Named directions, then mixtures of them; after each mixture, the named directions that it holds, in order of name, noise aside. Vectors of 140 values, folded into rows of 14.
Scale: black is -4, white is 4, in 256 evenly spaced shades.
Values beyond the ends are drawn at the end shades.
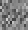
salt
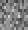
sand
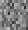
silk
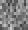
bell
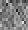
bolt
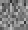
bell, bolt.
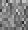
bolt.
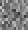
salt, sand.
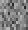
silk.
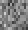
bell, silk.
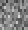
sand.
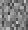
sand, silk.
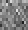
bolt.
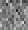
bolt.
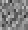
salt, silk.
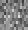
sand.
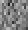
bell, silk.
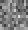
bell, sand.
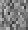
silk.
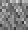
bolt, sand.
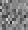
salt.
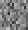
silk.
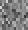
salt, sand.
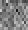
bolt.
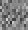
salt.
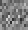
salt, sand.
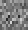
salt, sand.
